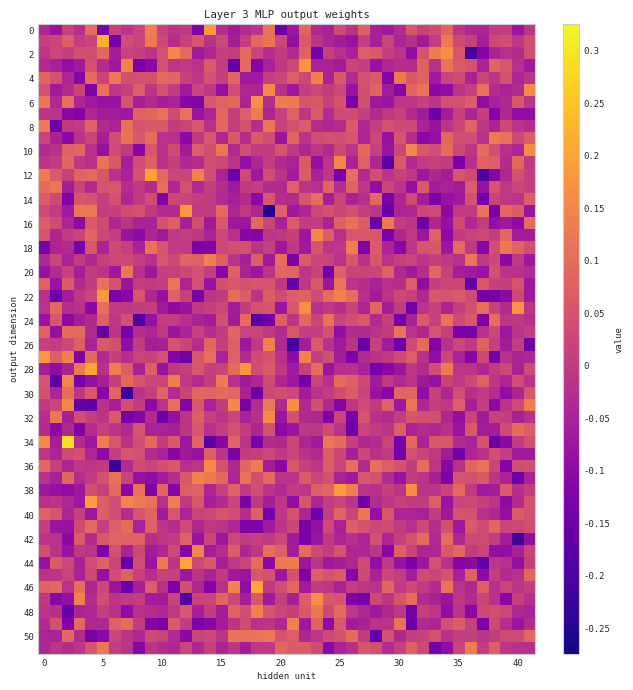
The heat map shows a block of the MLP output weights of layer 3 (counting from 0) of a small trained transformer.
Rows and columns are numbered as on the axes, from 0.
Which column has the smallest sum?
29
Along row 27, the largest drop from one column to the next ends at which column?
3
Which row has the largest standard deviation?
34
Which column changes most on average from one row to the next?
7
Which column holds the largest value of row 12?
9
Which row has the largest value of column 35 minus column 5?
43
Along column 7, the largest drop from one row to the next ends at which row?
30
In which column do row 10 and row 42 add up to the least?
40
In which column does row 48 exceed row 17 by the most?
18
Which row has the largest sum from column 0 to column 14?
12
